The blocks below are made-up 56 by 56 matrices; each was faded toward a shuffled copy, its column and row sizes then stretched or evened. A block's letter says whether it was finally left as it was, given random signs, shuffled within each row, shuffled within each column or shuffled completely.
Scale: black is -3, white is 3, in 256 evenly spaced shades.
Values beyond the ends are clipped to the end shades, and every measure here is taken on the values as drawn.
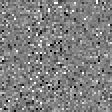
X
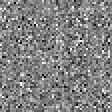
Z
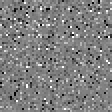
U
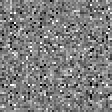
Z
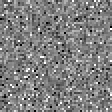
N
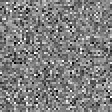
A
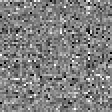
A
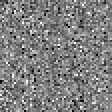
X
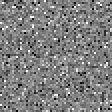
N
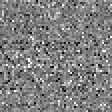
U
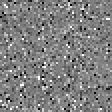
X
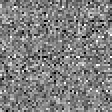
U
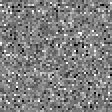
U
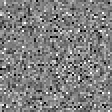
A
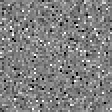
N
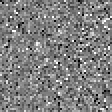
X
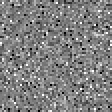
N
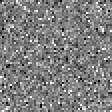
N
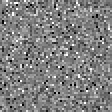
N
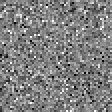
N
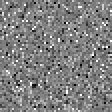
N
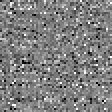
A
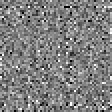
A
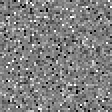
N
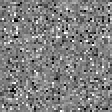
Z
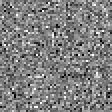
U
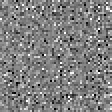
A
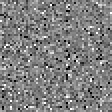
X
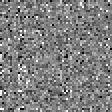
Z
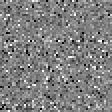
U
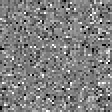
A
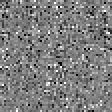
Z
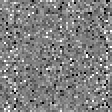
X
